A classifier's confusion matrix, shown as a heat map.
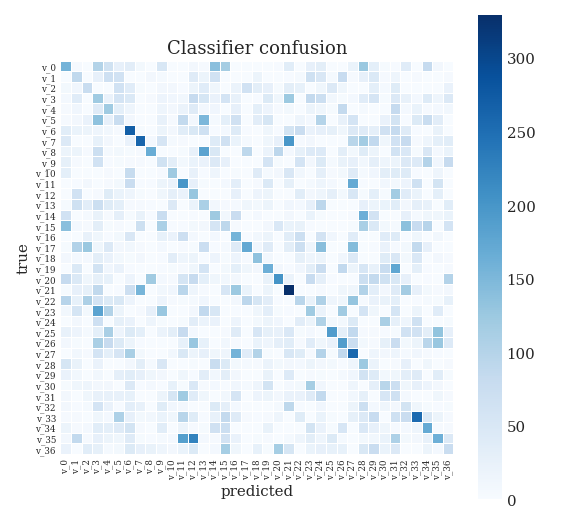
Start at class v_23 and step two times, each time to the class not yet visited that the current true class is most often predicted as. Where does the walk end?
v_21
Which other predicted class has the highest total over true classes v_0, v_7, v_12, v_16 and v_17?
v_27
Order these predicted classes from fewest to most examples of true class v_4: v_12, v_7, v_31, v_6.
v_7, v_6, v_12, v_31
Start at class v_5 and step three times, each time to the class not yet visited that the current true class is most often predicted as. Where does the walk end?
v_30
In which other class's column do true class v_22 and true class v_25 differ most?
v_35
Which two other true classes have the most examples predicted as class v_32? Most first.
v_15, v_21
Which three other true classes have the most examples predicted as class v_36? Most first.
v_20, v_9, v_15
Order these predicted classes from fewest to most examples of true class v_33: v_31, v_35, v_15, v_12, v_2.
v_2, v_35, v_12, v_31, v_15
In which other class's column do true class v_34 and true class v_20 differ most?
v_8
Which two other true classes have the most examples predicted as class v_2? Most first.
v_17, v_22
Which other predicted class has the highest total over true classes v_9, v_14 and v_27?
v_16
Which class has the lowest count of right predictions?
v_29
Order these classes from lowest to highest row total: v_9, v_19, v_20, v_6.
v_9, v_19, v_6, v_20
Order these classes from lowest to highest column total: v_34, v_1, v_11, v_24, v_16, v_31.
v_1, v_34, v_16, v_11, v_24, v_31
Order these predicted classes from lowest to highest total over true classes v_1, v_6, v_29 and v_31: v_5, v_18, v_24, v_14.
v_18, v_14, v_5, v_24
